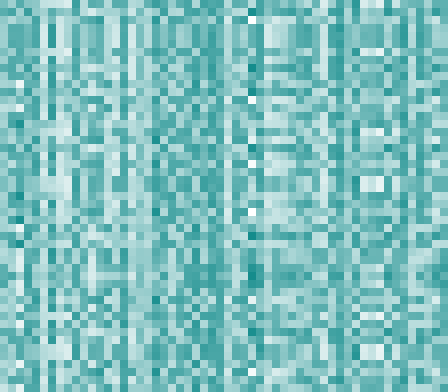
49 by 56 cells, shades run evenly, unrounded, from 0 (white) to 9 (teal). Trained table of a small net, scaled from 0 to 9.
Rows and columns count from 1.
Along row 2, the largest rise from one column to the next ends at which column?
32
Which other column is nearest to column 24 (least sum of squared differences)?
45
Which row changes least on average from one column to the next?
34
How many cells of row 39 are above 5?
27
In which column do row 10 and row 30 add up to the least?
17
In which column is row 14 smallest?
3
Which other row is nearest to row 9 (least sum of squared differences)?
12
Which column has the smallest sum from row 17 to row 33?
8
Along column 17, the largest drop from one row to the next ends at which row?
48
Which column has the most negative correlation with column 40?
6
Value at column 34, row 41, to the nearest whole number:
4
